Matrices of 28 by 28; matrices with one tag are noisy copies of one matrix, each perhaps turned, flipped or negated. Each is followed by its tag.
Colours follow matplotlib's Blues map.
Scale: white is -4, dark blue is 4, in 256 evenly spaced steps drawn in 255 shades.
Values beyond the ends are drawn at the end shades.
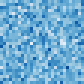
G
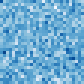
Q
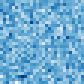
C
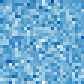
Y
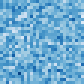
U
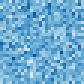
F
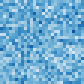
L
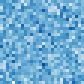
C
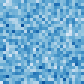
Q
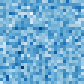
G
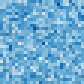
C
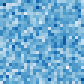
G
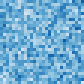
Q
